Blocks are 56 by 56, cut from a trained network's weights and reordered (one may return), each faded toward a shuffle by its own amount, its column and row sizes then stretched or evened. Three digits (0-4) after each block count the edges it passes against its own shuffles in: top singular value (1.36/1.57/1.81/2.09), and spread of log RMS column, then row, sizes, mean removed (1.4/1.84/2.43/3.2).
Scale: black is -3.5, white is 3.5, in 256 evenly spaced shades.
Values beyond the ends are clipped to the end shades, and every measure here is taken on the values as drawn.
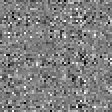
0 2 3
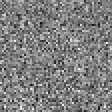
1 1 1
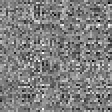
4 2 2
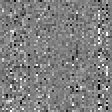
1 3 1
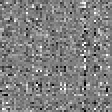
2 3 3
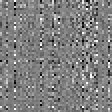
4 4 2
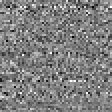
2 0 3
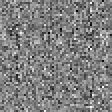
1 2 0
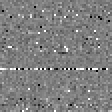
3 0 2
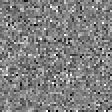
0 0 2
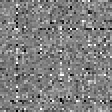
1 2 3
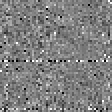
3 2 1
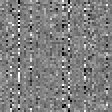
4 4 0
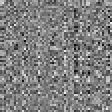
4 3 2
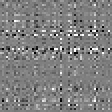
3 3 4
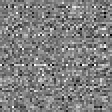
3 1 3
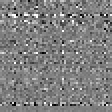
3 2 4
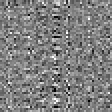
4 3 1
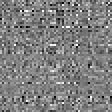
4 2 4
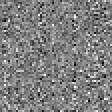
1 3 0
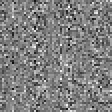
0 3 0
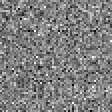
1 0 1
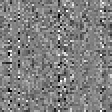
2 4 1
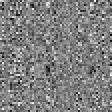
2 3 0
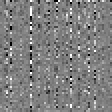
3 4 1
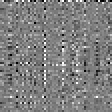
4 3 3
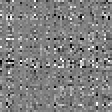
2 4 3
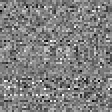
2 0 3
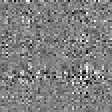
3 2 3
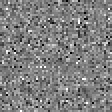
0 1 2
